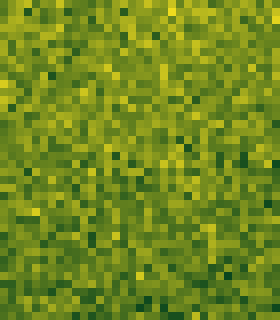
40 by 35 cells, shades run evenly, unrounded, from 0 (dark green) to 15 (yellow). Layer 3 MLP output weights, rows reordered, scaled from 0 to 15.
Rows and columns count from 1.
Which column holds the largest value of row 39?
7
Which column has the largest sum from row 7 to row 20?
14
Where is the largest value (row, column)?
2, 22
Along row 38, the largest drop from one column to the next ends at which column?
11
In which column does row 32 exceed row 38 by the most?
19
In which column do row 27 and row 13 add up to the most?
5
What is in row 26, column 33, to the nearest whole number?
7
